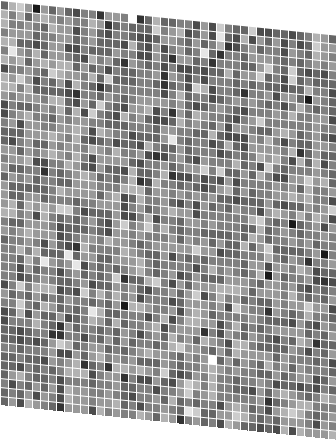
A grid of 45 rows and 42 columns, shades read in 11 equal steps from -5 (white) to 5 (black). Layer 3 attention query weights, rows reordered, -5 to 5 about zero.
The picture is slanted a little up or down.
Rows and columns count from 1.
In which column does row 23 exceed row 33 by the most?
17
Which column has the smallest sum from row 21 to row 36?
15
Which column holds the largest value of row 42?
34
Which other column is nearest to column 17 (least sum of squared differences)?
32
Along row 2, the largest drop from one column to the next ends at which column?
28
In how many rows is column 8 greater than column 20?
21
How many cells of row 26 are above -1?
20
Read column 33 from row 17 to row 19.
-2 0 0
